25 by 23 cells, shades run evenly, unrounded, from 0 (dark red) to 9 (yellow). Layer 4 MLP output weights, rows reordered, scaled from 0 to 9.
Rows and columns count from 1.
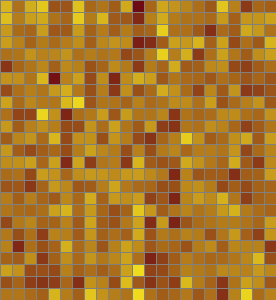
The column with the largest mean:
16
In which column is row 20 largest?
12
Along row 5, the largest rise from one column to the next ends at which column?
14
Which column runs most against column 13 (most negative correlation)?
17
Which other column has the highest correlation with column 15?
7
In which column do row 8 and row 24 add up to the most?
11
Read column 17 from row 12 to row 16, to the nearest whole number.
6 5 6 3 6
